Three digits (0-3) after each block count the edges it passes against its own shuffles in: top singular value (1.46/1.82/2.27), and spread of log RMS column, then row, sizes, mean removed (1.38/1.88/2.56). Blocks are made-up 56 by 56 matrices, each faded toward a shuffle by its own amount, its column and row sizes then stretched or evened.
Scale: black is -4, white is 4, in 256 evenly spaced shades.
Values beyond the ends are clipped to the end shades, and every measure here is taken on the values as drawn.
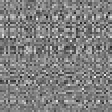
3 0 3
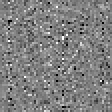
1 2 0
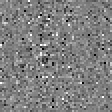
0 1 1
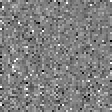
1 2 0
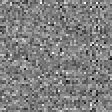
2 1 1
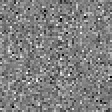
0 1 0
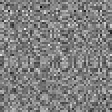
3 1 2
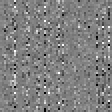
0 3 0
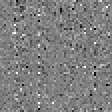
0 2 1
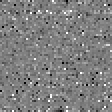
0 0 2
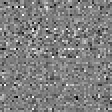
0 1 3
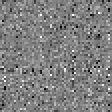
1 2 1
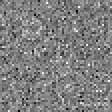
1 0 0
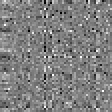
3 2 1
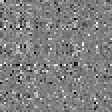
2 2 2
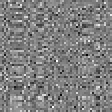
3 1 1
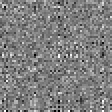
2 2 2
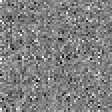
0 2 1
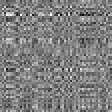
3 2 3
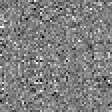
1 1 0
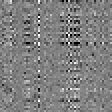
3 3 2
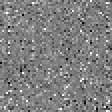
1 1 0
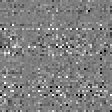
0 2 3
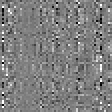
3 3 0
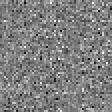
1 1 1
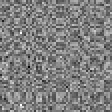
3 0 0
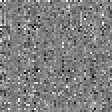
1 3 1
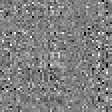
2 2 1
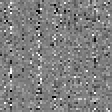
0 3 0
